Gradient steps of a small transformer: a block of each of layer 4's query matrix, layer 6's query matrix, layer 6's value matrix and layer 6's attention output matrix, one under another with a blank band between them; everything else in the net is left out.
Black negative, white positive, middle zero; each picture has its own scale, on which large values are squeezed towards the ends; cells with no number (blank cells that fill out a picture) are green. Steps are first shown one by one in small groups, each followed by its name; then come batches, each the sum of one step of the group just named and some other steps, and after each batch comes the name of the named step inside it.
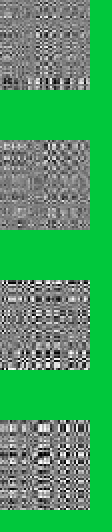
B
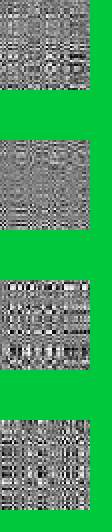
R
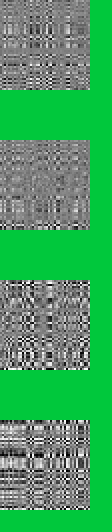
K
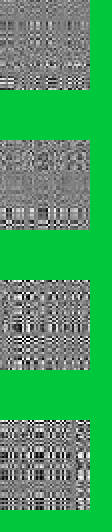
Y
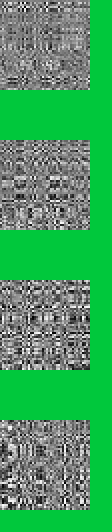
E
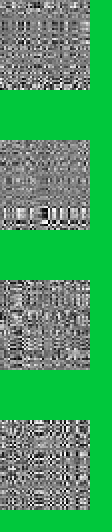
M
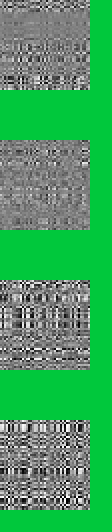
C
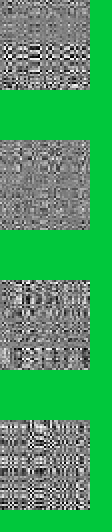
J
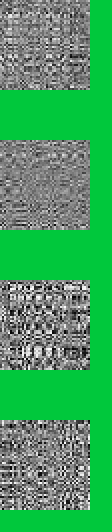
R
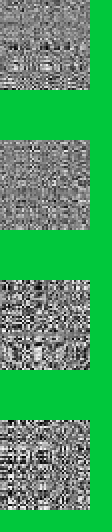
Y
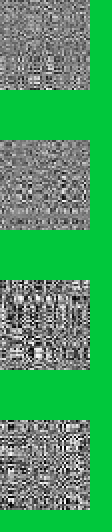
C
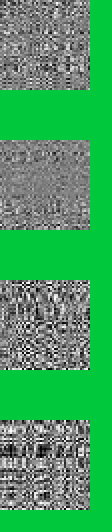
K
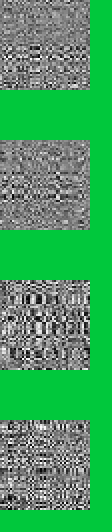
J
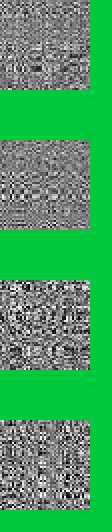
R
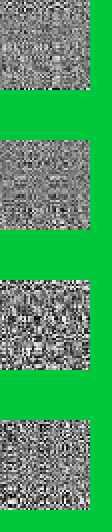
E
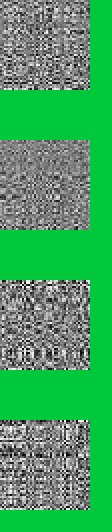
K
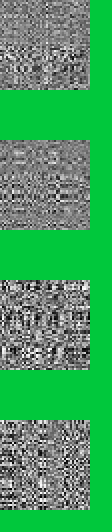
R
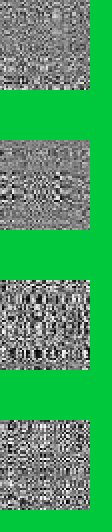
C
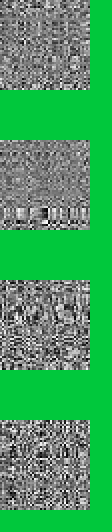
M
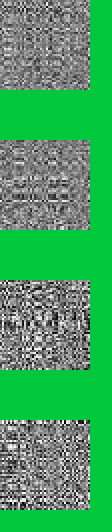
E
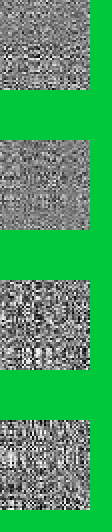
J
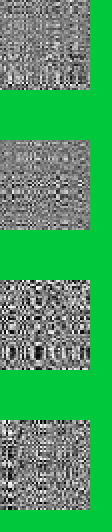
R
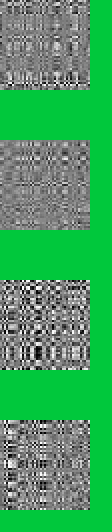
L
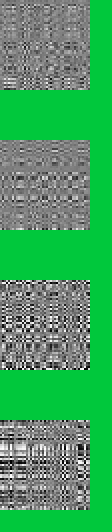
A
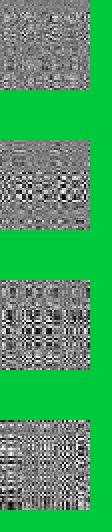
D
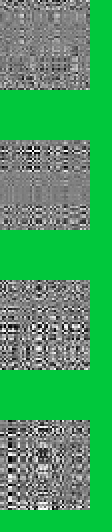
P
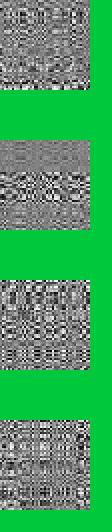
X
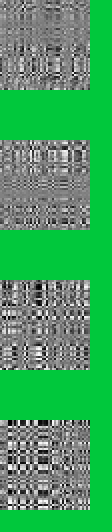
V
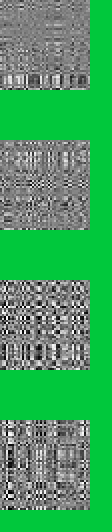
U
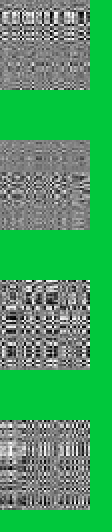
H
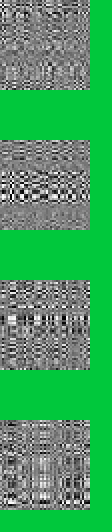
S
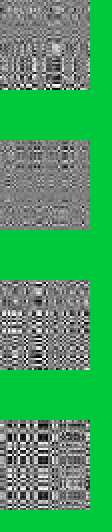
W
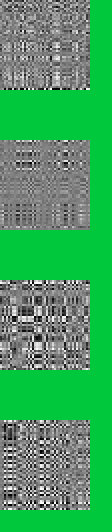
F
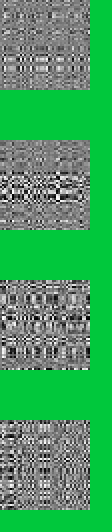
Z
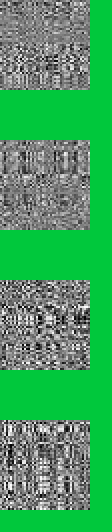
U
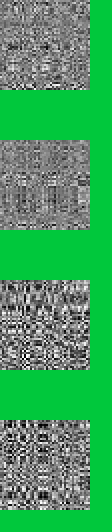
W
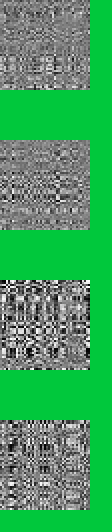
Z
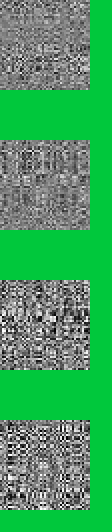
P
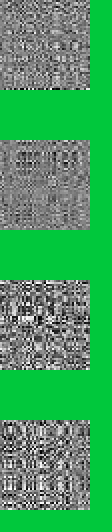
F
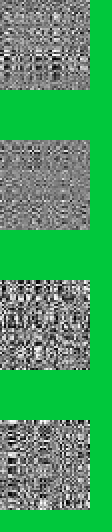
P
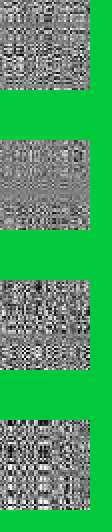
V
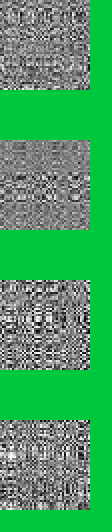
X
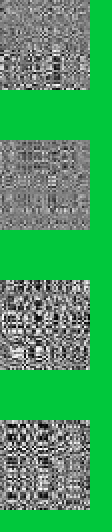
W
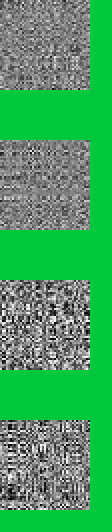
P
